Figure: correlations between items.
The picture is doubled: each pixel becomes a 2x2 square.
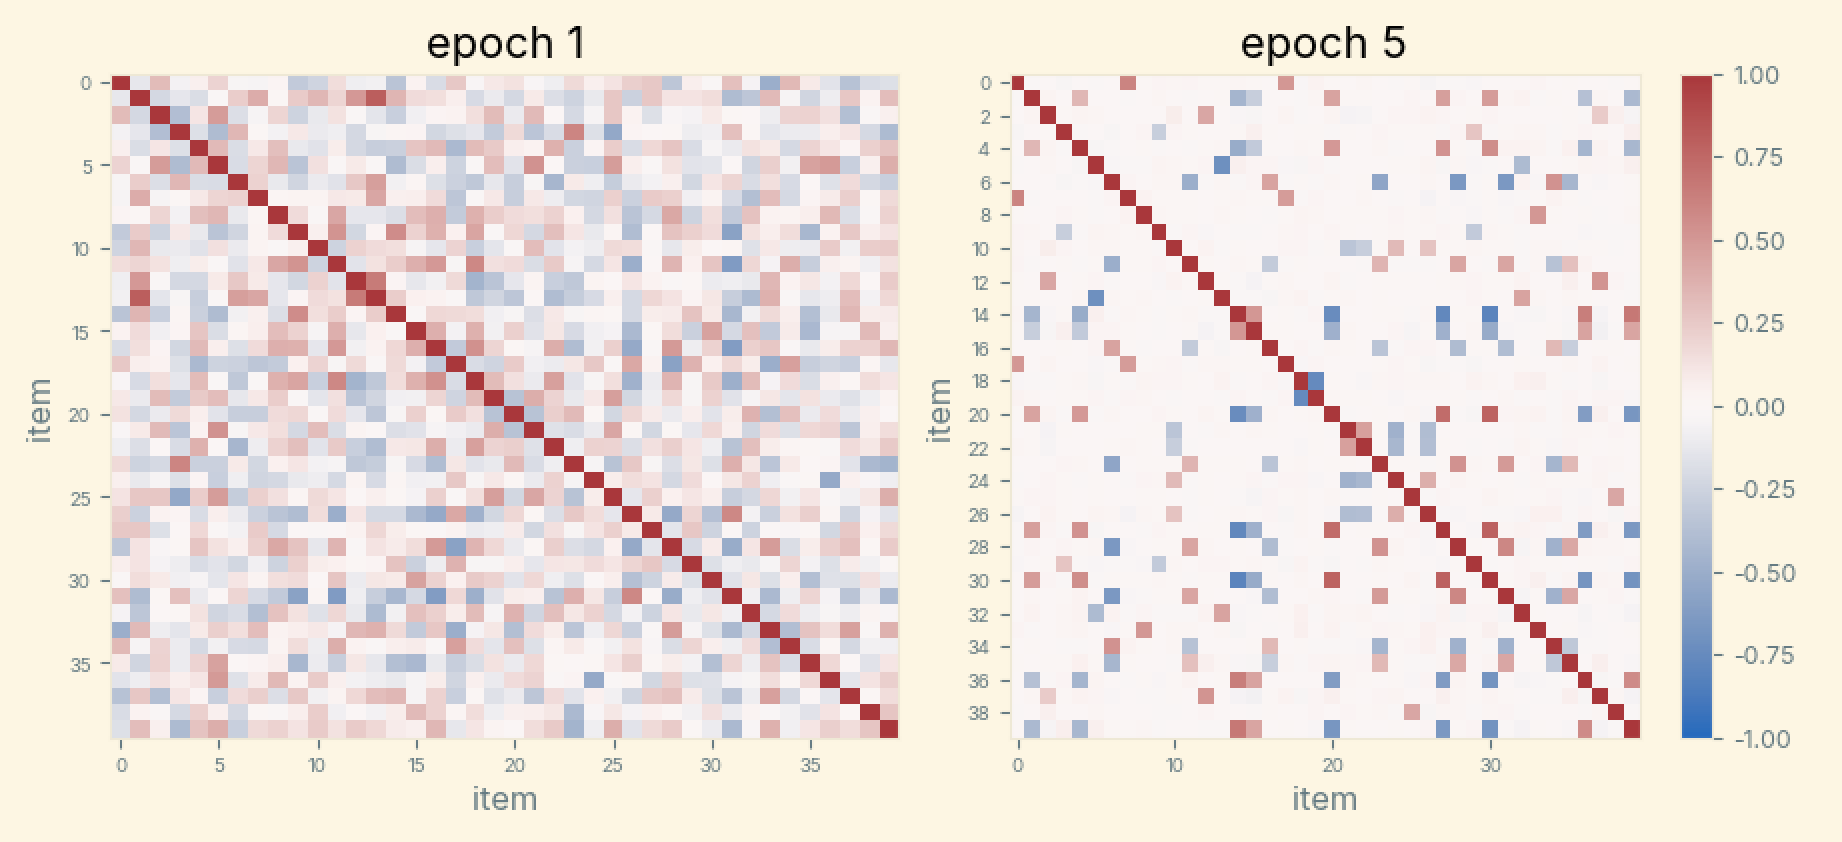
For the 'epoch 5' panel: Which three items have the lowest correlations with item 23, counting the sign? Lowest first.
6, 34, 16
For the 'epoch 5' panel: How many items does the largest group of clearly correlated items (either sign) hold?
9
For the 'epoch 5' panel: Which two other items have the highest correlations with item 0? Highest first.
7, 17
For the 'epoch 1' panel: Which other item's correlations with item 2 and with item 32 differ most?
5
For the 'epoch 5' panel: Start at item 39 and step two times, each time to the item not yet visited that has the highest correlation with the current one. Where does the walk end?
36
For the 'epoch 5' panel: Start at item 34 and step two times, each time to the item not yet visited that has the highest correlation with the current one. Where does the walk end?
16
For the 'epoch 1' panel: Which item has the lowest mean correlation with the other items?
31
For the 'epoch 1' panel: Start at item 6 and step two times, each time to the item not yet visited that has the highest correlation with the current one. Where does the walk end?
1
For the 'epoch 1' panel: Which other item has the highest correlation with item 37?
33
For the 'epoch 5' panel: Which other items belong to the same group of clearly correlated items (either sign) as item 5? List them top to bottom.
13, 32
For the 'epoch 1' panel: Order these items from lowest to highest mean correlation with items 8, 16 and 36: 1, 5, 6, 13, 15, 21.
6, 13, 1, 21, 15, 5
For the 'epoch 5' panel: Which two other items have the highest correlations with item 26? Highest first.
24, 10
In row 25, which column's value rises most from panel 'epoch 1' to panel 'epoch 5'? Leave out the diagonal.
3
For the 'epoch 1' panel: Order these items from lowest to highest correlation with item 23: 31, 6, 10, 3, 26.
10, 6, 26, 31, 3
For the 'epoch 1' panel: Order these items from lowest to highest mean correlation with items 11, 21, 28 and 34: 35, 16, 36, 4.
35, 4, 36, 16
